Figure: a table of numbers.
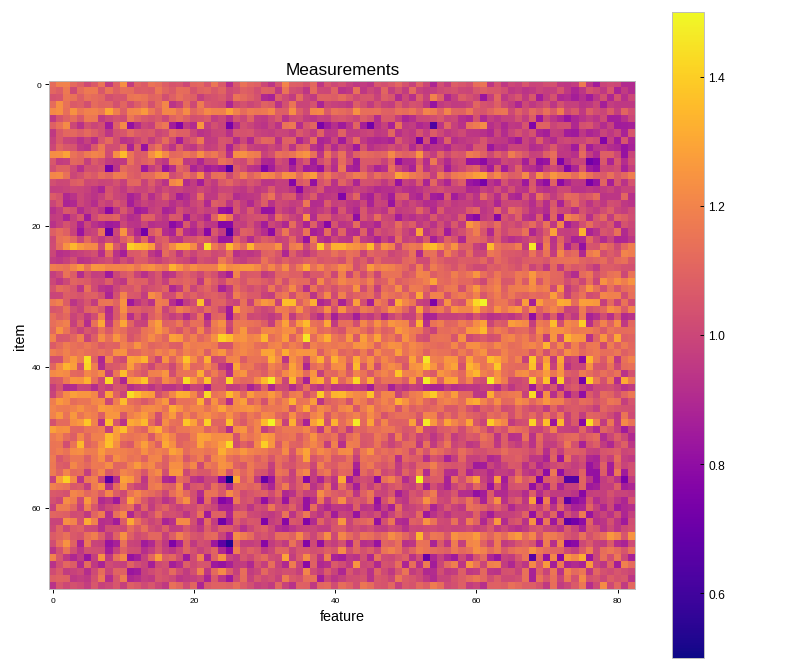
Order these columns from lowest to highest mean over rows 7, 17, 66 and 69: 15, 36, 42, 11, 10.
11, 42, 15, 10, 36
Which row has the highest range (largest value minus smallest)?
56
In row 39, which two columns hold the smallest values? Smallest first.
75, 7
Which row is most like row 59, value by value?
62
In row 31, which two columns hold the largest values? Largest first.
61, 60
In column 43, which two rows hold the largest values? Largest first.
48, 42
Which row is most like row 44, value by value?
23
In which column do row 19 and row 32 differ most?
60
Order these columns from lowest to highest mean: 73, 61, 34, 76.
73, 76, 61, 34
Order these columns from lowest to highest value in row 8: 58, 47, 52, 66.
52, 66, 47, 58
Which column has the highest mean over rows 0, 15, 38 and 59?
2
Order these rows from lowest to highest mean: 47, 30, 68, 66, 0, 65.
65, 68, 0, 66, 30, 47
